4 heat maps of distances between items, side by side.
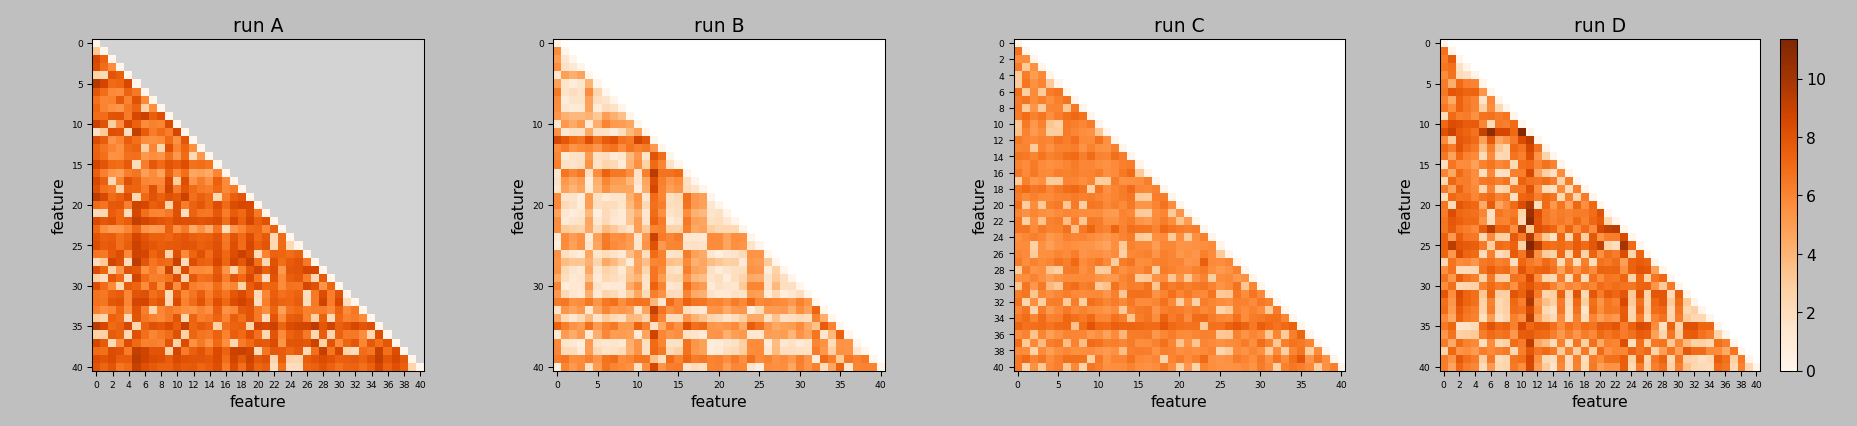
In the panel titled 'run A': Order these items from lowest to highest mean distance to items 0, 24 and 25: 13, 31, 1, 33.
1, 33, 31, 13
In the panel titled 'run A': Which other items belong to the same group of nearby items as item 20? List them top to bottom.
9, 26, 31, 32, 38
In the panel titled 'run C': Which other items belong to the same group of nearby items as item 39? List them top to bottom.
9, 18
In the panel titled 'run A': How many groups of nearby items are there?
10
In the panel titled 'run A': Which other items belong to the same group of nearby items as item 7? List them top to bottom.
33
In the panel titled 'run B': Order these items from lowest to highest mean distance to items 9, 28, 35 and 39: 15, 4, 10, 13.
15, 13, 4, 10
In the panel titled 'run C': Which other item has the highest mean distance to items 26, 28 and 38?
35
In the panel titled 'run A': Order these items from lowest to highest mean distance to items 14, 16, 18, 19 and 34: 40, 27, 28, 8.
8, 28, 27, 40
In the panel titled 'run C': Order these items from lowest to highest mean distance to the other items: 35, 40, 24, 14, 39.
40, 24, 39, 14, 35
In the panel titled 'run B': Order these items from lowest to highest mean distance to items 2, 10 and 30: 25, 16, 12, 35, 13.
25, 16, 13, 35, 12
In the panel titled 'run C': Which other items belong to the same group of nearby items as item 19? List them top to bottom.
15, 16, 21, 24, 29
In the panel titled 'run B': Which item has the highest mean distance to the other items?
12
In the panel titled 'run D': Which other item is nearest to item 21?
6
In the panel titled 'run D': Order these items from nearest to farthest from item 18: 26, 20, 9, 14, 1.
14, 26, 1, 20, 9
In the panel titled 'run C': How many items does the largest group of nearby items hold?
9
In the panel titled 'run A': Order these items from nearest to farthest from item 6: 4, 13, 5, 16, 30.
13, 16, 30, 5, 4
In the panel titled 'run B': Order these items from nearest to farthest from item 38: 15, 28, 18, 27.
28, 15, 27, 18
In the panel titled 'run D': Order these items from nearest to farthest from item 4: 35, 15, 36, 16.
35, 36, 15, 16
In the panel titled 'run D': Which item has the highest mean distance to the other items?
11
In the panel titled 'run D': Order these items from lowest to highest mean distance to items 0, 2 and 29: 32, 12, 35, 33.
35, 33, 32, 12
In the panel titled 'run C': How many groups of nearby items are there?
8
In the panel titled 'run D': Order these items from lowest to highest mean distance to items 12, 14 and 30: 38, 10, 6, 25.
38, 6, 10, 25
